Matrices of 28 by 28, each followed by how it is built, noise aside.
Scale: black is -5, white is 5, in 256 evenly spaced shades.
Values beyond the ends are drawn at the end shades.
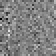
uneven columns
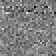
uneven rows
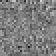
uneven rows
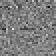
uneven rows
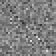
diagonal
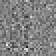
low rank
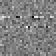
uneven rows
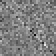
diagonal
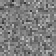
noise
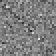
diagonal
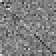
diagonal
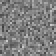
noise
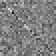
diagonal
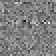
uneven rows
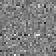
uneven rows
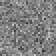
noise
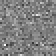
uneven rows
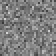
noise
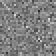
diagonal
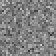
noise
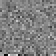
uneven rows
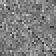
diagonal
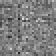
low rank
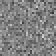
noise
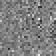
uneven columns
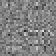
low rank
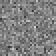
noise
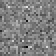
uneven rows
